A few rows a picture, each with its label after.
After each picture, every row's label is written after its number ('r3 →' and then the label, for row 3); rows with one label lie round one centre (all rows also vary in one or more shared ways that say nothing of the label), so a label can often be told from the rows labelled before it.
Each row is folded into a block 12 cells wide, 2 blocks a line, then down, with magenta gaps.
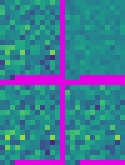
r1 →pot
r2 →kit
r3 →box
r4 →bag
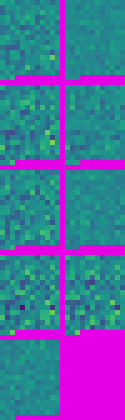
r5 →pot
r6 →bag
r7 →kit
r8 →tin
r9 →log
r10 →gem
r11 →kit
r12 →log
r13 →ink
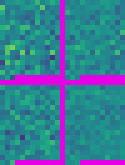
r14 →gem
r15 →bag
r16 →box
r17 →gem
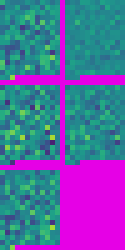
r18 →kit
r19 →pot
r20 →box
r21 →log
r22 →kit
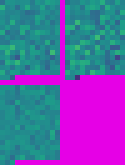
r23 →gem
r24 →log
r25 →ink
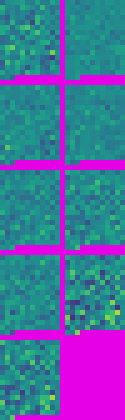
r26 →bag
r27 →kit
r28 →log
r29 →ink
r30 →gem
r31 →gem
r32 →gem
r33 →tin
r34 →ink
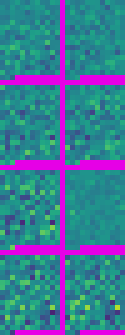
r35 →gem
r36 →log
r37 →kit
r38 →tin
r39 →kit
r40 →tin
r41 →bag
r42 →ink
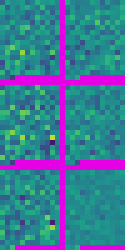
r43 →gem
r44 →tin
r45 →gem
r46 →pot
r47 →pot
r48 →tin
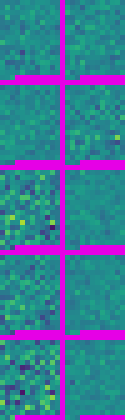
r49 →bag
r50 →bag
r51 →log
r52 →bag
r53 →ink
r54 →kit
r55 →pot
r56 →bag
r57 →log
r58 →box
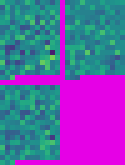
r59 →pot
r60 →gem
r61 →gem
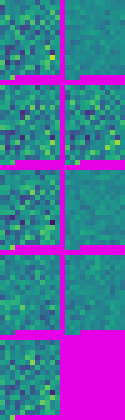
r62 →kit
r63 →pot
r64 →log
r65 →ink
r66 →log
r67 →gem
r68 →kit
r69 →bag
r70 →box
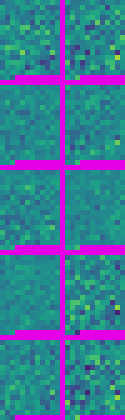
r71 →kit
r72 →kit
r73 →kit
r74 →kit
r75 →gem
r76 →kit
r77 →pot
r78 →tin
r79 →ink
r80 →bag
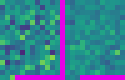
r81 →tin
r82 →kit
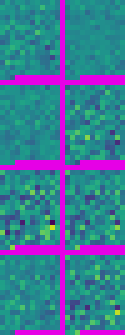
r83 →log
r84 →gem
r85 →ink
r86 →gem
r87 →pot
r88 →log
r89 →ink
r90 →kit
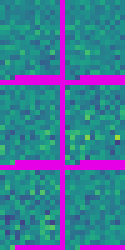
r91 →kit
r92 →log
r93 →box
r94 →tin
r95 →gem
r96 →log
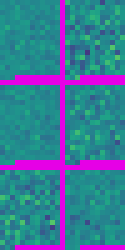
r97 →gem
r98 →bag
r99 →pot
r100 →gem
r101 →tin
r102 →log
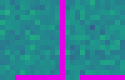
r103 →log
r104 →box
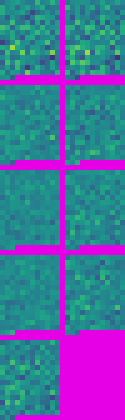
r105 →bag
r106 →gem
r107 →bag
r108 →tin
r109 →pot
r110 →bag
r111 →tin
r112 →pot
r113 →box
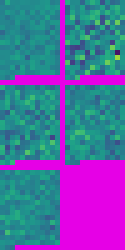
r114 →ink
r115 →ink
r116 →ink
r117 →kit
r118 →log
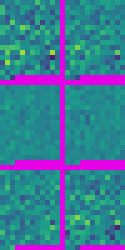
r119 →box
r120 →log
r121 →log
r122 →log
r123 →pot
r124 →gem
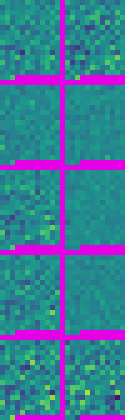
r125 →log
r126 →gem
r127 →kit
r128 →log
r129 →tin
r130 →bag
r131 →ink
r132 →gem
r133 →box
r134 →box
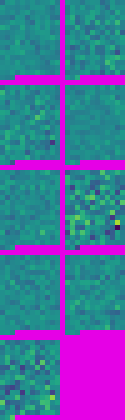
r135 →ink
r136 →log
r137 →log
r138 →tin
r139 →tin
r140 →bag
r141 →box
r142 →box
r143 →bag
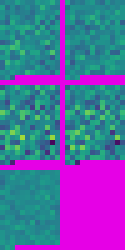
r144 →kit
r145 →log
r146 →box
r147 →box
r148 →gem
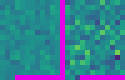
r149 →log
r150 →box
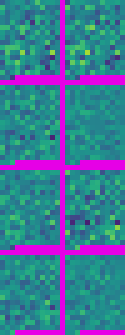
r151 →gem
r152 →pot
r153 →box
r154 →kit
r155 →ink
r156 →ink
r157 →gem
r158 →bag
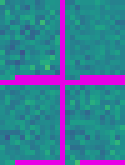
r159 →kit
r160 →bag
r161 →bag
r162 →bag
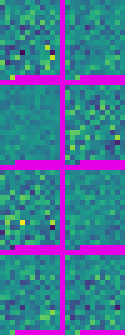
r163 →bag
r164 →tin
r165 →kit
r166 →bag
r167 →gem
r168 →bag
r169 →tin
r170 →log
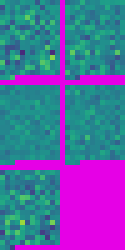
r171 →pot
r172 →gem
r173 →kit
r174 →pot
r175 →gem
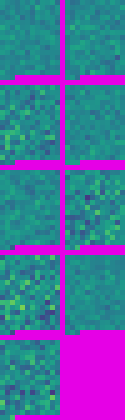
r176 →ink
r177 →kit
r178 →ink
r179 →gem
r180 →log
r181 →gem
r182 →pot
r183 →pot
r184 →box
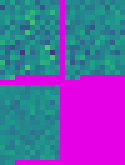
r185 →box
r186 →log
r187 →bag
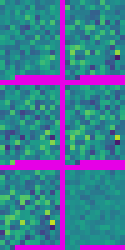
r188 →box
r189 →gem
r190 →gem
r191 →tin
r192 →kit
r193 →ink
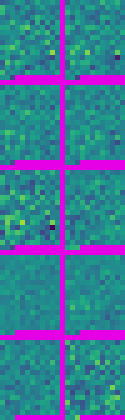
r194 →bag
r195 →log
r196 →pot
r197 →tin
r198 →box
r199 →box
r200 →ink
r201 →log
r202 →log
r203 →bag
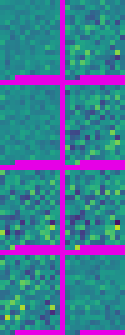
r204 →gem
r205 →box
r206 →box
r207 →box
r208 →gem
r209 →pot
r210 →ink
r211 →log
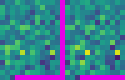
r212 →kit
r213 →gem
